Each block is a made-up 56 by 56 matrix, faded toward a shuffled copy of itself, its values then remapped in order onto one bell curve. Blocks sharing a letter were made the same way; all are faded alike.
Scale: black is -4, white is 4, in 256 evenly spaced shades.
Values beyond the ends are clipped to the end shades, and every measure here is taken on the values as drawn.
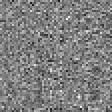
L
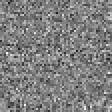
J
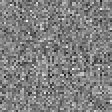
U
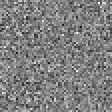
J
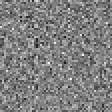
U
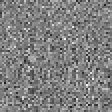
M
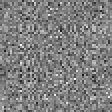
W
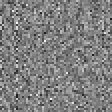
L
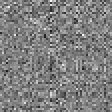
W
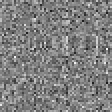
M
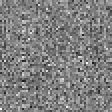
M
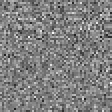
U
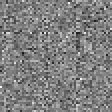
M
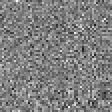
L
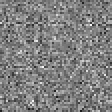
U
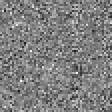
L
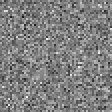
J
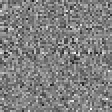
U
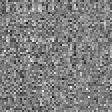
M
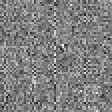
W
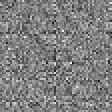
M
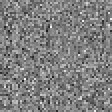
L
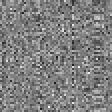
W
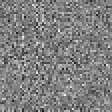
M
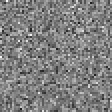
U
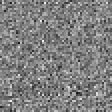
U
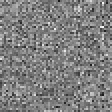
M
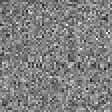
J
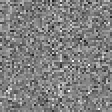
L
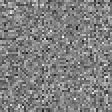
L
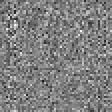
L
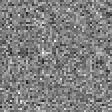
M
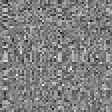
W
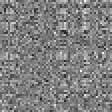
W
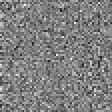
L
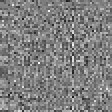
W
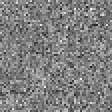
U
